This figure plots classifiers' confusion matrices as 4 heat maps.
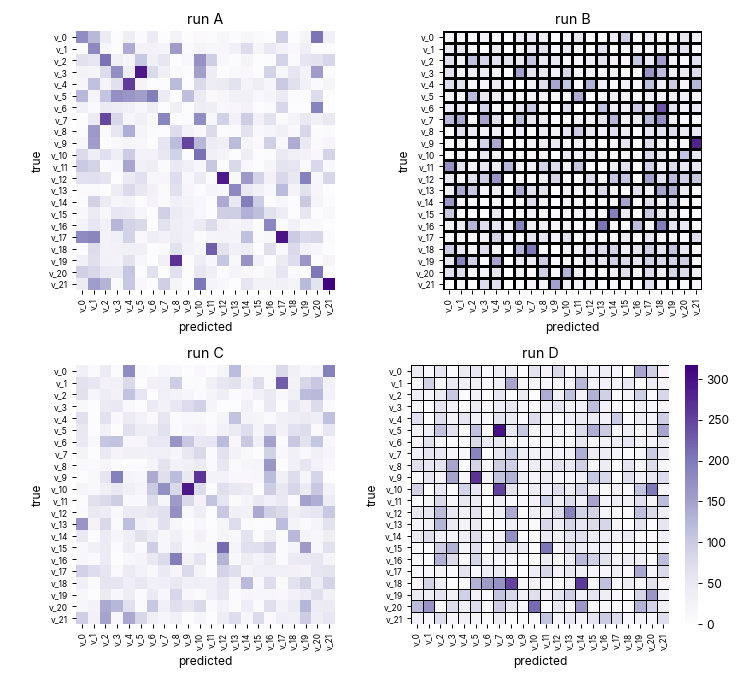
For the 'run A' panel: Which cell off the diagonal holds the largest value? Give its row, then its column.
v_3, v_5
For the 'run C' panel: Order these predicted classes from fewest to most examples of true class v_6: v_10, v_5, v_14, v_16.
v_5, v_10, v_14, v_16
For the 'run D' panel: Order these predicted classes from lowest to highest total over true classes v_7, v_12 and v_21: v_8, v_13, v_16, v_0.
v_0, v_16, v_8, v_13
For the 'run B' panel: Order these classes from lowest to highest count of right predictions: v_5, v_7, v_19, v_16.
v_5, v_7, v_19, v_16
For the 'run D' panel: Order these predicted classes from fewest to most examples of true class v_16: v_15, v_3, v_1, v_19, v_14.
v_1, v_19, v_3, v_15, v_14
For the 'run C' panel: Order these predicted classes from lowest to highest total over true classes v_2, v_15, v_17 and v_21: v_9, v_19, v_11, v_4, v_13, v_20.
v_11, v_9, v_13, v_20, v_4, v_19
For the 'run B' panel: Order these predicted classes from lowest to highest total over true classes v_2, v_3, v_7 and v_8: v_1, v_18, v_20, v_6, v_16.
v_20, v_16, v_1, v_6, v_18
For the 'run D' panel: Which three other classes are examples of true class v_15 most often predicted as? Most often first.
v_11, v_3, v_2
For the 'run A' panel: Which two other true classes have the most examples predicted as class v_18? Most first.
v_9, v_17
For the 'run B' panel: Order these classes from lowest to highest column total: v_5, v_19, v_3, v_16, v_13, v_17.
v_5, v_16, v_13, v_3, v_19, v_17
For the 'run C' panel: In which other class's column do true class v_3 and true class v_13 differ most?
v_0
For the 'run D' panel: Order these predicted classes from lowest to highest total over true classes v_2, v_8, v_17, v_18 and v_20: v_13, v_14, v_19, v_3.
v_13, v_3, v_19, v_14
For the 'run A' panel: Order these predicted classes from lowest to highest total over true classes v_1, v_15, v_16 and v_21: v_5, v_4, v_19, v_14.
v_5, v_19, v_14, v_4
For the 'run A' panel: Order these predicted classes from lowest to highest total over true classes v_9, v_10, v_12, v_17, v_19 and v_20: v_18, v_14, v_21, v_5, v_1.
v_5, v_21, v_18, v_14, v_1
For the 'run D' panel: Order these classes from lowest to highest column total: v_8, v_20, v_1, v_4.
v_4, v_1, v_20, v_8
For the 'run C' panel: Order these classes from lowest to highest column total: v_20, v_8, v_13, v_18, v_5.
v_5, v_13, v_18, v_20, v_8
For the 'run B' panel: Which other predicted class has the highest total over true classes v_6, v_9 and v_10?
v_21
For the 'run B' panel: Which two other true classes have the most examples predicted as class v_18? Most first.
v_6, v_16
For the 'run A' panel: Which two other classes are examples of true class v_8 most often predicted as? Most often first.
v_1, v_4
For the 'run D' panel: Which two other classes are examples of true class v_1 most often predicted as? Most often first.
v_8, v_14
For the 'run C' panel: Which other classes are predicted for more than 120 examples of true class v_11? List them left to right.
v_8, v_19, v_20
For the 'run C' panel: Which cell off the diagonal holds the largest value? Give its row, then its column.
v_10, v_9
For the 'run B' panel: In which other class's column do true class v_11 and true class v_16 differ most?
v_13
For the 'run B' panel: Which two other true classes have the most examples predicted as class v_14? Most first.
v_15, v_7
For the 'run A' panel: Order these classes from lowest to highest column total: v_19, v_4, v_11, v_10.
v_11, v_19, v_10, v_4
